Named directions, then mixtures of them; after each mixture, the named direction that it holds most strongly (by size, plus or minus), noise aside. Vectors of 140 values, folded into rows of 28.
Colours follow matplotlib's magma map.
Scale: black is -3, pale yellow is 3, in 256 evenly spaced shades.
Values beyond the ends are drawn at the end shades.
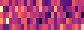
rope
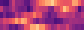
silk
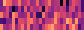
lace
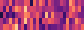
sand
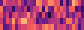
lace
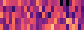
lace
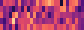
lace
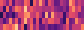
sand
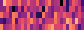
lace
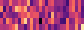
sand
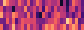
lace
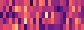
sand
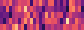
sand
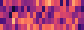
lace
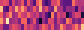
rope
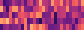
lace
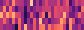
sand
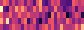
rope
